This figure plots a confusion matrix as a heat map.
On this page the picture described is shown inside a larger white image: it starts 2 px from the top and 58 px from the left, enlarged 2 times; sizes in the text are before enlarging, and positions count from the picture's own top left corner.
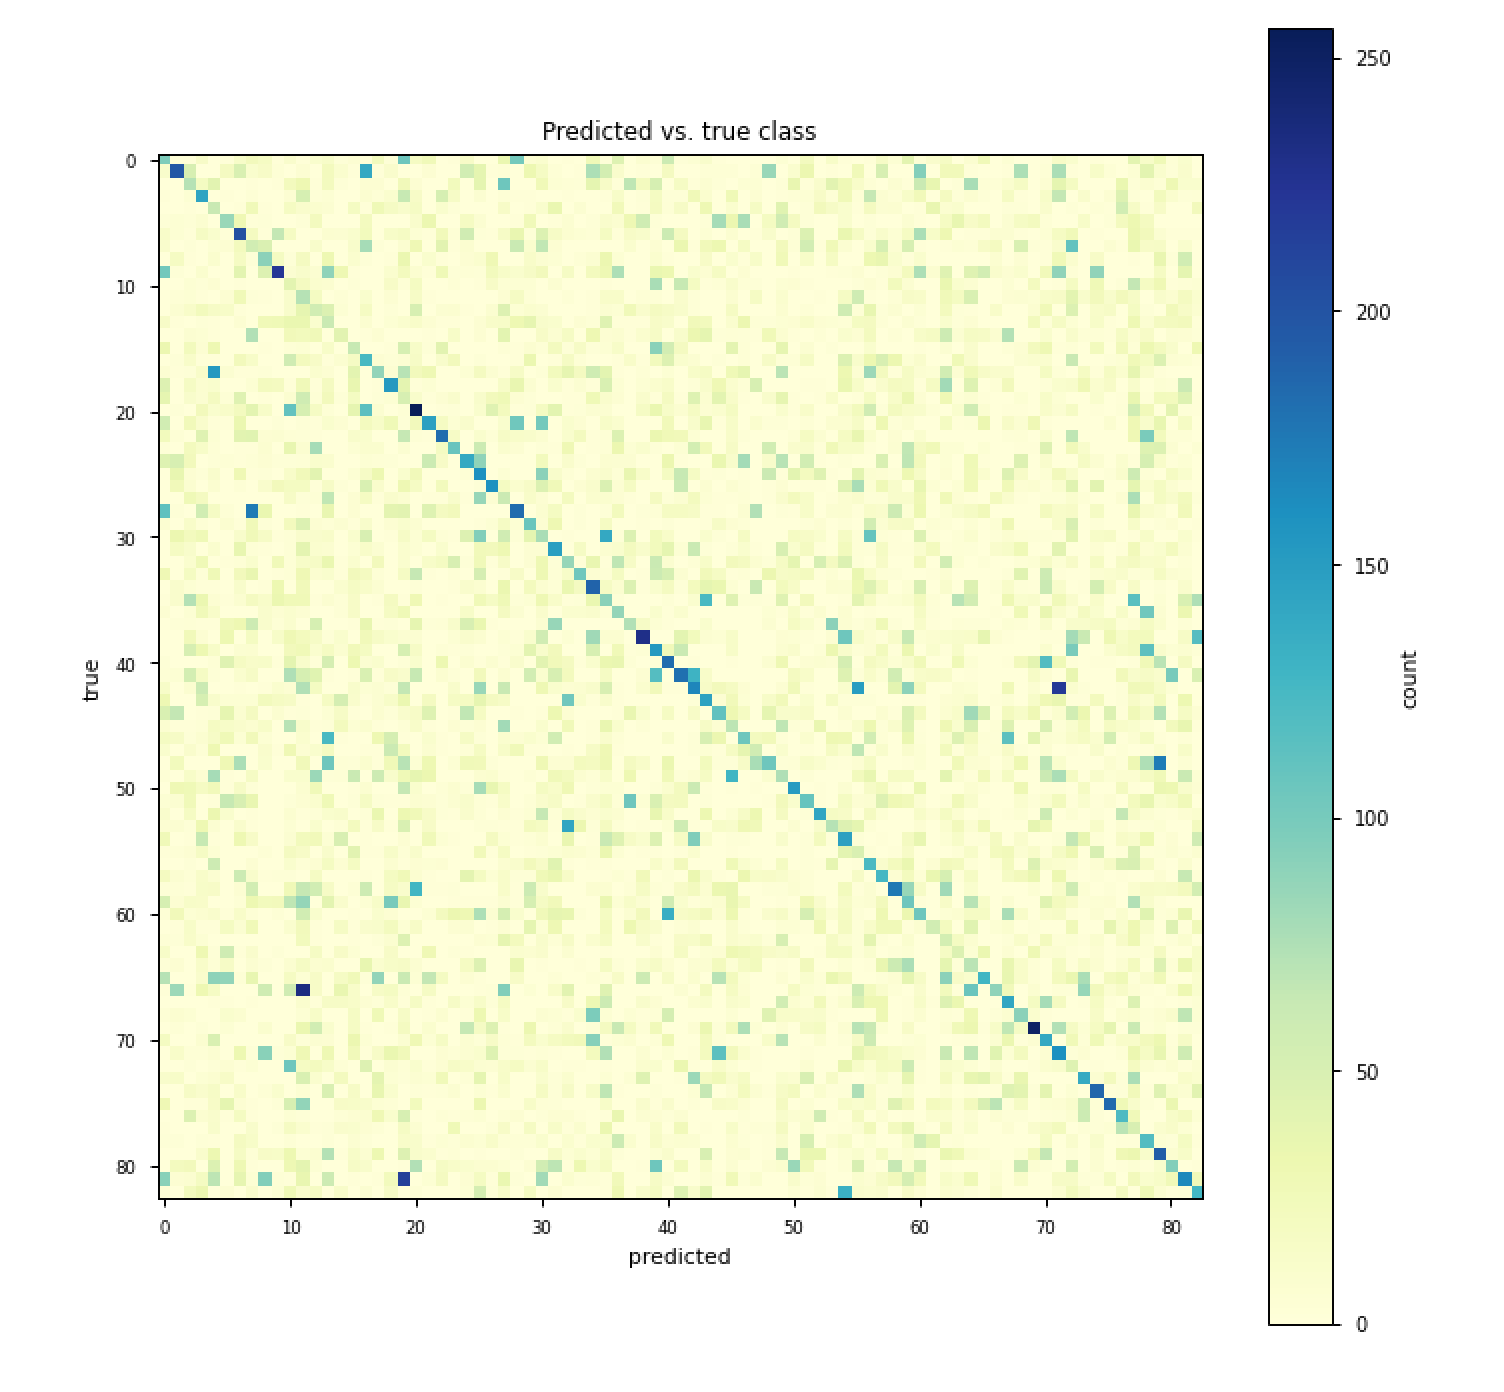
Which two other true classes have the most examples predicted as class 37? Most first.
51, 2
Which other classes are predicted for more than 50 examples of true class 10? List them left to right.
39, 41, 77
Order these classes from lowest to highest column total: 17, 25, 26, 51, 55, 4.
26, 17, 51, 4, 55, 25
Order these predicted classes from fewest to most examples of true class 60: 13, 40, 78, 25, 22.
13, 22, 78, 25, 40
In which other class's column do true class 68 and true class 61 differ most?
34
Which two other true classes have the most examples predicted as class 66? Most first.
75, 71
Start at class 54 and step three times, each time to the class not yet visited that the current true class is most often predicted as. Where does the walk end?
44
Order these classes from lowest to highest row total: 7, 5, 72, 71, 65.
72, 5, 7, 71, 65
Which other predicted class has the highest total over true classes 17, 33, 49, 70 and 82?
4
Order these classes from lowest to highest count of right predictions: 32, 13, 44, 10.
10, 13, 32, 44
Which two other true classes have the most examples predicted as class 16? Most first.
1, 20
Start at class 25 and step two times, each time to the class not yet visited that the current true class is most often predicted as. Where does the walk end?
35
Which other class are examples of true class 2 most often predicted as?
27
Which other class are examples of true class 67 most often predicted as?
70
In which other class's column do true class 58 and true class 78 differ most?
20
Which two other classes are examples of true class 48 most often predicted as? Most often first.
79, 13
